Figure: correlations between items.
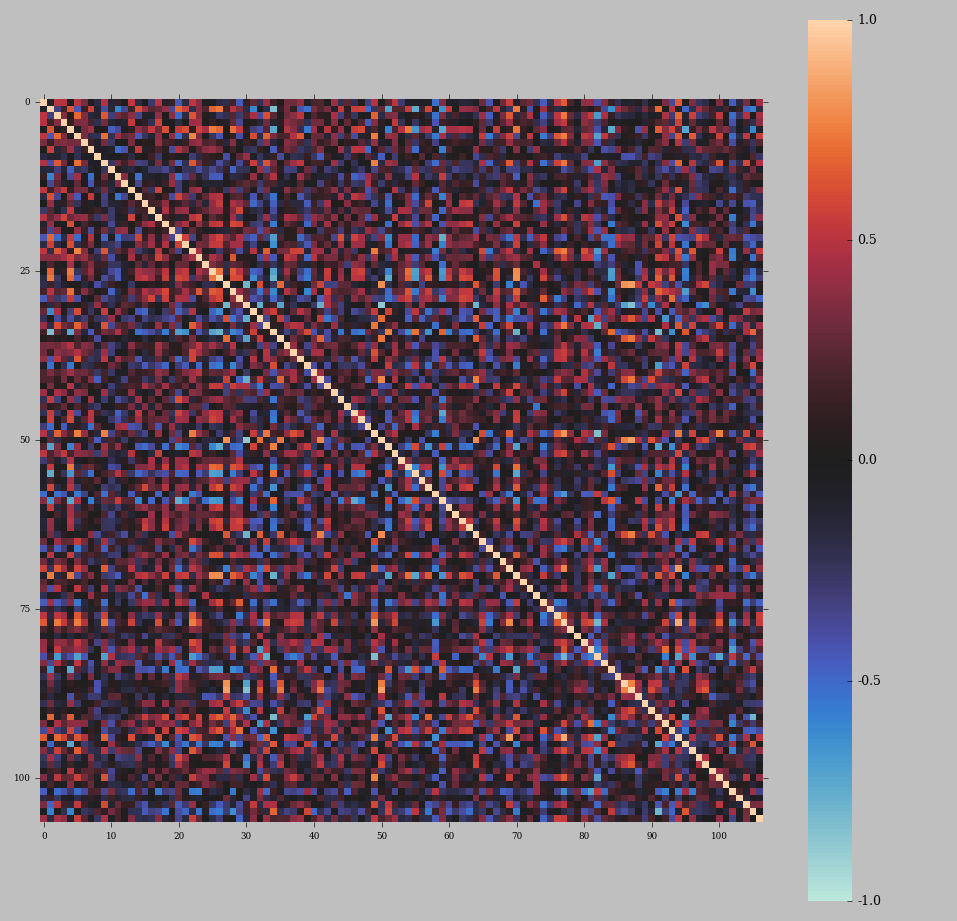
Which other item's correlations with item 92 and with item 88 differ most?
32
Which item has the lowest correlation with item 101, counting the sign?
59
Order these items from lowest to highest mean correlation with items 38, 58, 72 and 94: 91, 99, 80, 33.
91, 99, 80, 33
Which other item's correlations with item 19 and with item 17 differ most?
48
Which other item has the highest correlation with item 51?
34
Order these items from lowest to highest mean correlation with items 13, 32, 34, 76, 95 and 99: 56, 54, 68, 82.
54, 56, 82, 68
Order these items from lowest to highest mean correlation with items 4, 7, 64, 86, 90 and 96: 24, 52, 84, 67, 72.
84, 72, 67, 24, 52
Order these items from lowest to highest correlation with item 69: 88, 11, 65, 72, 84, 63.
88, 63, 84, 11, 65, 72
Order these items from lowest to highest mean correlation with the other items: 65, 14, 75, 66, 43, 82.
82, 66, 75, 14, 43, 65
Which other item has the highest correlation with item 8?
30
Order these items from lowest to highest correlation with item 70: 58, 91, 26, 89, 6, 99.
58, 6, 99, 89, 91, 26
